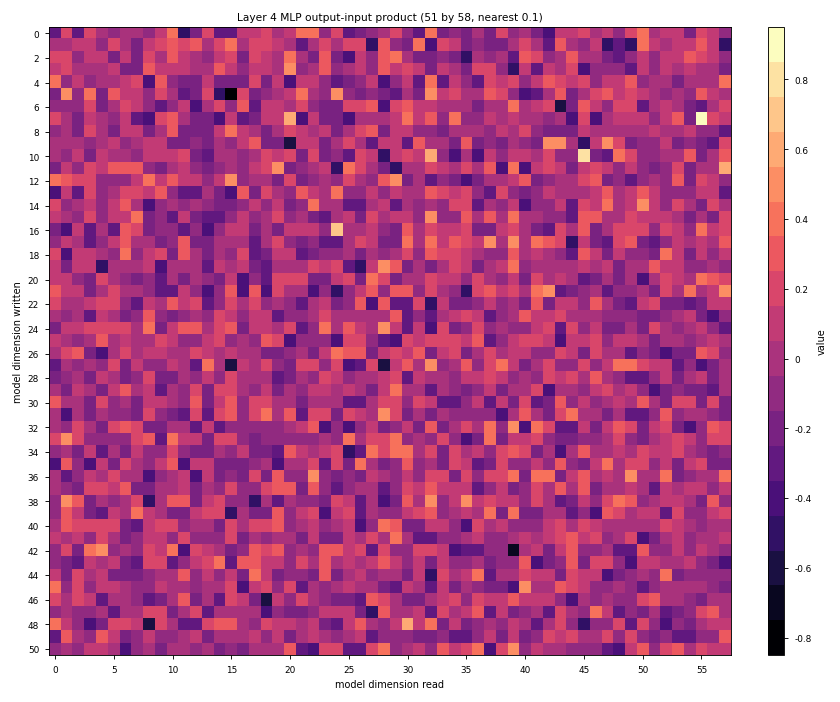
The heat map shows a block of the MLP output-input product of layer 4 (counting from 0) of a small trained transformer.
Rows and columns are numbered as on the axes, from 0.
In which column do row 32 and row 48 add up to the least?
8
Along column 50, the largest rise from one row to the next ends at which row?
42
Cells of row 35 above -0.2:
40
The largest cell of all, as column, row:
55, 7
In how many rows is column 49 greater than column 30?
22
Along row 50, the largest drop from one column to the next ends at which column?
37
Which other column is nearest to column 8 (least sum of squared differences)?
12
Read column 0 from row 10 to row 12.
0 -0.2 0.4
